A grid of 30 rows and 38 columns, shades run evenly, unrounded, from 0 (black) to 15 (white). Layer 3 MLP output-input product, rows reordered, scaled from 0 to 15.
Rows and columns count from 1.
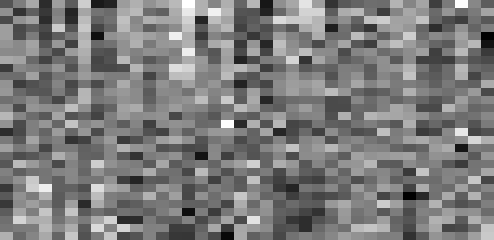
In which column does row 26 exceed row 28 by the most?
19
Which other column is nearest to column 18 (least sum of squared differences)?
7
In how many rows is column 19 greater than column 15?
12
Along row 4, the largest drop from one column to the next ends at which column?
26
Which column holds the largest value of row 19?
23
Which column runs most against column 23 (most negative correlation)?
4
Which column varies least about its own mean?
13
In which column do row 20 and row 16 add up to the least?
16
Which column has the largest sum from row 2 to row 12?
15
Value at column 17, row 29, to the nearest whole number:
10
